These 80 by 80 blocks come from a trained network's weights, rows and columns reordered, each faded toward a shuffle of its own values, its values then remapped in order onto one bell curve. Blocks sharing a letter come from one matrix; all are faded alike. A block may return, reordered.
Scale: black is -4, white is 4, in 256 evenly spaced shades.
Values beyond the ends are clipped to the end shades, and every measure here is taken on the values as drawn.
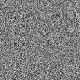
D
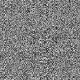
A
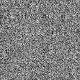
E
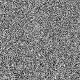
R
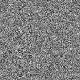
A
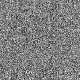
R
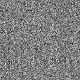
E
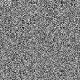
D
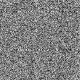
E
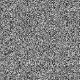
A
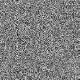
A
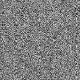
A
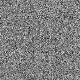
E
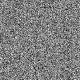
R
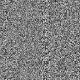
A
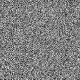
D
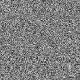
D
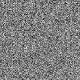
D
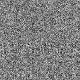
E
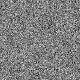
E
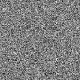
D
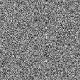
D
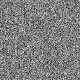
R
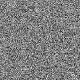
D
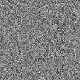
A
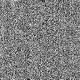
E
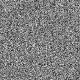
R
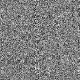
A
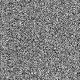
E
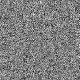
D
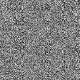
A
